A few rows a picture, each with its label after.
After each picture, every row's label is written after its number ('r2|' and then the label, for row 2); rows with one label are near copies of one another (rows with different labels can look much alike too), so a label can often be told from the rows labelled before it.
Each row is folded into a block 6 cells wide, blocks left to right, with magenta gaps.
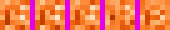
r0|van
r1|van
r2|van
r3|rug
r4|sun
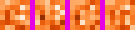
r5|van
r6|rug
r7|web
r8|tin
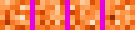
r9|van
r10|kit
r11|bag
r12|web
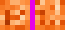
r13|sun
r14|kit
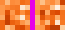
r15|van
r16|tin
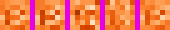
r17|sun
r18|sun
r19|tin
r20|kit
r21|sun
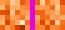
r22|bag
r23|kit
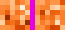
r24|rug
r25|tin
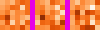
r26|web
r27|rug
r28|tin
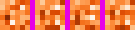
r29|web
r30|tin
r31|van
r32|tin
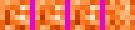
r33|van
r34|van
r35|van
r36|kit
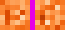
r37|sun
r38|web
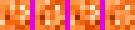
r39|rug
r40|web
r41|rug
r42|web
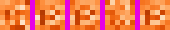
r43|tin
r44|sun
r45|sun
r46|kit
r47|sun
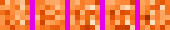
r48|kit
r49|sun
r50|tin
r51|tin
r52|web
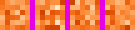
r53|sun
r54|tin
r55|kit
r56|bag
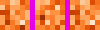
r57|bag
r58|web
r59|bag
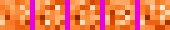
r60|rug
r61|web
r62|web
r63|sun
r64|rug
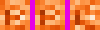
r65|sun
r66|sun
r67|van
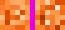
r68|sun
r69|web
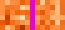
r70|van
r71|kit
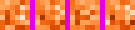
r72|van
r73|rug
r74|sun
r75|rug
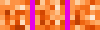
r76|tin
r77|kit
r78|van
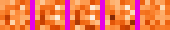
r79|web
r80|van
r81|van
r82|rug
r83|kit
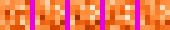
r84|tin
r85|rug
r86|rug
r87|van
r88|rug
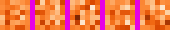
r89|sun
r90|kit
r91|web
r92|tin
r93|rug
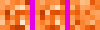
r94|tin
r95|tin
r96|bag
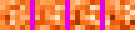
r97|web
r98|van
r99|van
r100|rug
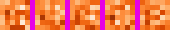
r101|tin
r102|rug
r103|van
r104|web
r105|sun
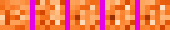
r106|sun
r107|kit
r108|web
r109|web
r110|web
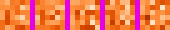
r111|van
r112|sun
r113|tin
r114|kit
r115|web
